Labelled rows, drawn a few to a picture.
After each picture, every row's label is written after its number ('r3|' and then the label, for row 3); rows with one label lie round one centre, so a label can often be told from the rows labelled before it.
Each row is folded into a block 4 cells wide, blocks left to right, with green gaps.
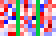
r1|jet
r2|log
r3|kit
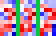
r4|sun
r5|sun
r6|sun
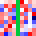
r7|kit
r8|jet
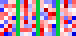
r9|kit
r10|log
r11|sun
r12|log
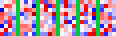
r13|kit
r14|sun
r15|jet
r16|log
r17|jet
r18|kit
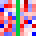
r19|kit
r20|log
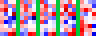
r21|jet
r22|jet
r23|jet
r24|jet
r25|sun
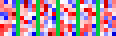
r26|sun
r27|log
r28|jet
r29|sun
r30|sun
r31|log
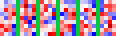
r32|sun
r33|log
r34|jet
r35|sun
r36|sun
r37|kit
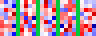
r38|sun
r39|log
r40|log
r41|kit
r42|sun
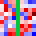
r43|jet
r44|sun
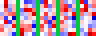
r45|log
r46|sun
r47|log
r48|jet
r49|jet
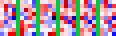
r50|jet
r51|sun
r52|jet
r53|log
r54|log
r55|log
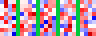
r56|log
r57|sun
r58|kit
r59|kit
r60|jet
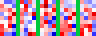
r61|sun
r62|jet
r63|log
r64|sun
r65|sun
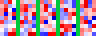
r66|jet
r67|jet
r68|jet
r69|sun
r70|log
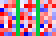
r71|kit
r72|kit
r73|kit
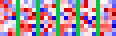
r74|jet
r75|sun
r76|kit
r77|sun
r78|log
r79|sun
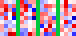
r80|jet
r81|jet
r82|kit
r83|log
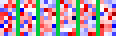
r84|kit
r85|kit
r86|sun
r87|jet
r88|jet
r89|sun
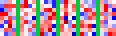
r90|kit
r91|log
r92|sun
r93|log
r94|sun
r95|jet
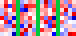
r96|log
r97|kit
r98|log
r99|jet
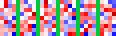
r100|log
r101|sun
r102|log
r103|jet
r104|kit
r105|sun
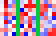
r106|log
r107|kit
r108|jet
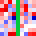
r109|jet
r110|jet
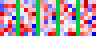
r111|kit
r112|sun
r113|jet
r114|jet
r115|log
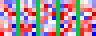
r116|sun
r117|sun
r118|jet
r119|kit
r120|sun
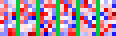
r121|jet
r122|jet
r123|kit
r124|jet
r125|log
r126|sun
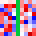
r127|kit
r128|jet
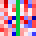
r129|log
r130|log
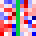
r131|sun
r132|log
